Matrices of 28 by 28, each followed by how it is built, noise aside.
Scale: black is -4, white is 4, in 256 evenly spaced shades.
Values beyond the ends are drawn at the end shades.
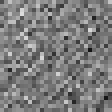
Hankel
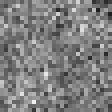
smooth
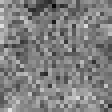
smooth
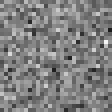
noise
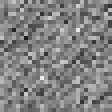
Hankel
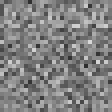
repeating columns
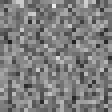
repeating columns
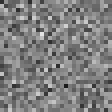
noise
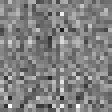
low rank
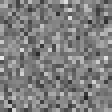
noise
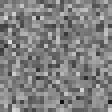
repeating columns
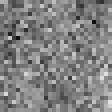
smooth
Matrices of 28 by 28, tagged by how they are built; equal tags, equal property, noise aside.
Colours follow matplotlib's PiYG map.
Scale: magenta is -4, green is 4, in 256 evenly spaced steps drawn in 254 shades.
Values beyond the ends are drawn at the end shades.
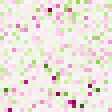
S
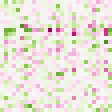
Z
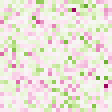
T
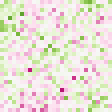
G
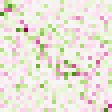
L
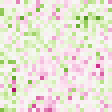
G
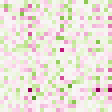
Z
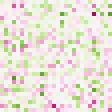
Z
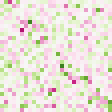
L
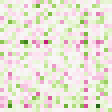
Z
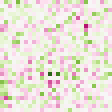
Z
